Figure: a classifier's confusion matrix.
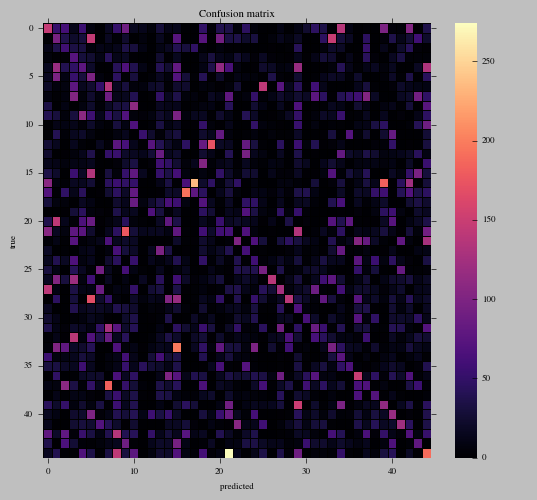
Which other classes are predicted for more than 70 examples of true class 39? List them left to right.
21, 29, 34
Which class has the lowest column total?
11
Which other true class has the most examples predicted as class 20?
4
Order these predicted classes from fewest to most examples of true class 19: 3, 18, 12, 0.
0, 3, 18, 12
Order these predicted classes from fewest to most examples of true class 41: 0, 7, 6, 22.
0, 7, 6, 22
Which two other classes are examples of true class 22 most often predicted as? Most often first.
44, 36
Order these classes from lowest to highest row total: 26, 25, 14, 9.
14, 25, 9, 26
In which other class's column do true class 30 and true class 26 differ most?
3
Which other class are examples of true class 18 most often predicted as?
10
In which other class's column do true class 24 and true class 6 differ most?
25
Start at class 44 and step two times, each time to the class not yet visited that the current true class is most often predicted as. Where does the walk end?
9
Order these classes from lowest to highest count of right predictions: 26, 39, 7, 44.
7, 39, 26, 44
